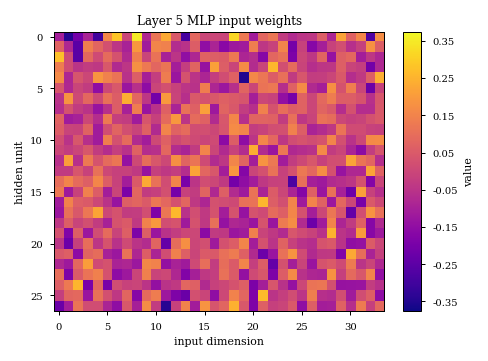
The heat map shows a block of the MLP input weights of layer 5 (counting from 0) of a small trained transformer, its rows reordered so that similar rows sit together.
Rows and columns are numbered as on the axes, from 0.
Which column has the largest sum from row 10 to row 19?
28
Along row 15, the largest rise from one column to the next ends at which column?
31
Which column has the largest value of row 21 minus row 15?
30
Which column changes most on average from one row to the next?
32
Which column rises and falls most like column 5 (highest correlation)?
29
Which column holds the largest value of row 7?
15
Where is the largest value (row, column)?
0, 8
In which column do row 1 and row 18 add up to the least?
26
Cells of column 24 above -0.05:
18
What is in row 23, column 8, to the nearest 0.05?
0
